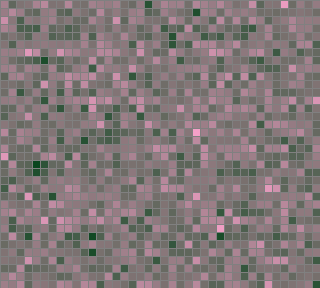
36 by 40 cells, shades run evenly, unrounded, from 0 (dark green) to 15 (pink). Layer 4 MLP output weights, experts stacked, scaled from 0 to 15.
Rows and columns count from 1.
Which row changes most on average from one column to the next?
14
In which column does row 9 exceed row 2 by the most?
25
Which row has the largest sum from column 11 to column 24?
13
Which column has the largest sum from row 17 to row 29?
26
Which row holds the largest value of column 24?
31
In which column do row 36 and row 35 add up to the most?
34
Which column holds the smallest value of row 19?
37
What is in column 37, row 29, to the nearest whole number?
8
